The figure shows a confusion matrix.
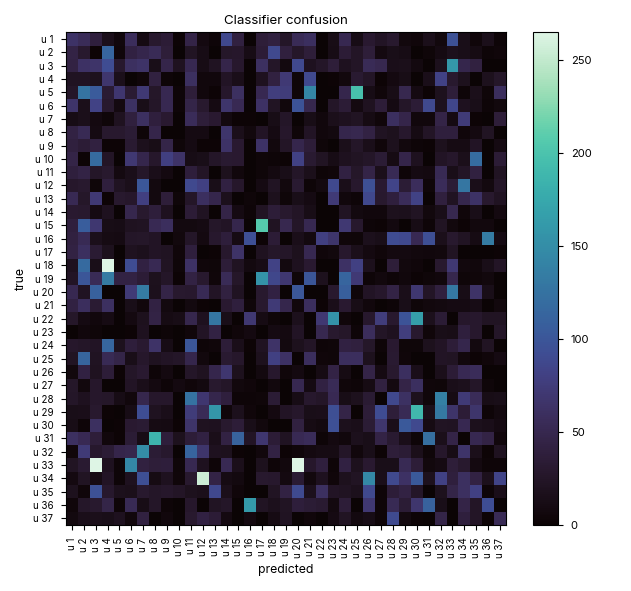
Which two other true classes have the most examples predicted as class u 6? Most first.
u 33, u 18
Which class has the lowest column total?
u 10
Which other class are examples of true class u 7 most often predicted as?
u 34
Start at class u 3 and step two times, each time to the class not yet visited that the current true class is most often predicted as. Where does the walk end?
u 20
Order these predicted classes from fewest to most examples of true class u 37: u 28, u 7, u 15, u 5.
u 15, u 5, u 7, u 28
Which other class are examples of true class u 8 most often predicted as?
u 14
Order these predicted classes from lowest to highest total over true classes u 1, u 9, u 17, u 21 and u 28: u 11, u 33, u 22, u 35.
u 22, u 35, u 33, u 11
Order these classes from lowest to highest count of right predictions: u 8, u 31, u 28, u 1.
u 8, u 1, u 28, u 31
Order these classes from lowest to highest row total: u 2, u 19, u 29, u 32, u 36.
u 2, u 32, u 36, u 19, u 29
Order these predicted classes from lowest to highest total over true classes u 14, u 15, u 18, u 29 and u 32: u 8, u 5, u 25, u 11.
u 5, u 25, u 8, u 11
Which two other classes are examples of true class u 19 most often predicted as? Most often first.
u 17, u 4
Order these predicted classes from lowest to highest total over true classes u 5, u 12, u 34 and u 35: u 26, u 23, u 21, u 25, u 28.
u 23, u 21, u 28, u 25, u 26
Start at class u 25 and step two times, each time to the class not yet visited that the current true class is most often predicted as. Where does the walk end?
u 4
